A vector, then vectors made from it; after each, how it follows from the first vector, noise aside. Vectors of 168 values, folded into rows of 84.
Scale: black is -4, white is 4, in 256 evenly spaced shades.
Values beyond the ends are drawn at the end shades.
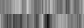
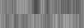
reversed, shrunk.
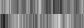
wrapped around.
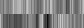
copied.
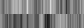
copied.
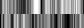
reversed, negated, scaled up.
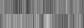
negated, shrunk.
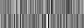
sign-scrambled.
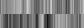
copied.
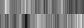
wrapped around.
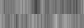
reversed, shrunk.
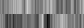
copied.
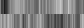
wrapped around.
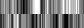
reversed, negated, scaled up.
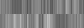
negated, shrunk.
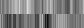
copied.
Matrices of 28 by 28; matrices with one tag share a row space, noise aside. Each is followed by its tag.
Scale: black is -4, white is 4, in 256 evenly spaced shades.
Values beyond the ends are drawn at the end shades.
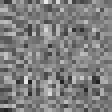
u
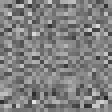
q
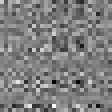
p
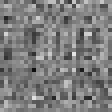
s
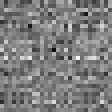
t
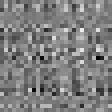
p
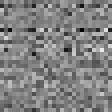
s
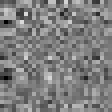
u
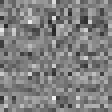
t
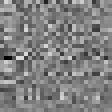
u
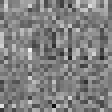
t
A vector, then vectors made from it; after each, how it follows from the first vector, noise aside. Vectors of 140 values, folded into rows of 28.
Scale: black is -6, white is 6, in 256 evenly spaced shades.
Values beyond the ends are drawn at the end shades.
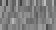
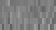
reversed, negated, shrunk.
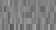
reversed, negated, shrunk.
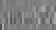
reversed, partly zeroed.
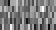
reversed, scaled up.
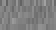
shrunk.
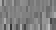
wrapped around, partly zeroed.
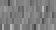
reversed, partly zeroed.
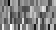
reversed, scaled up.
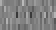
wrapped around, partly zeroed.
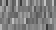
copied.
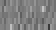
reversed, partly zeroed.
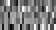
reversed, negated, scaled up.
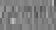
partly zeroed.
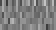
copied.
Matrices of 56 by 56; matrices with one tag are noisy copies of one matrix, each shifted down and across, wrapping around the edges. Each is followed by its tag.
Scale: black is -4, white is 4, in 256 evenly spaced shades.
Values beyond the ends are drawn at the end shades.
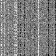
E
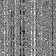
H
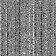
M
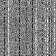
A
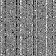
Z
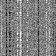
H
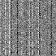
M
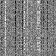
E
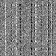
Z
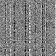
Z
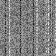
A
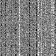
E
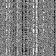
H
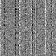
Z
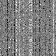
E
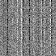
M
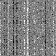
H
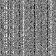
A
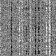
H
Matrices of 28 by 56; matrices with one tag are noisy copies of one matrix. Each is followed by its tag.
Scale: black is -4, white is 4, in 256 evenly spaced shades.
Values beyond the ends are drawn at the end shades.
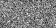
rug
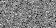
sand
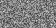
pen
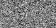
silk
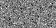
pen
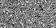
pen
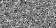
sand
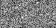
silk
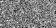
sand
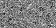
pen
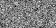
rug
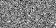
rug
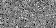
silk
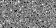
sand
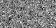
pen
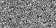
pen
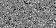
pen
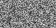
pen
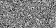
rug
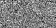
sand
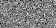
rug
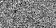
sand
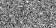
pen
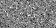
rug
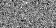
silk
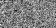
sand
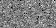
pen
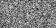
rug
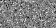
sand
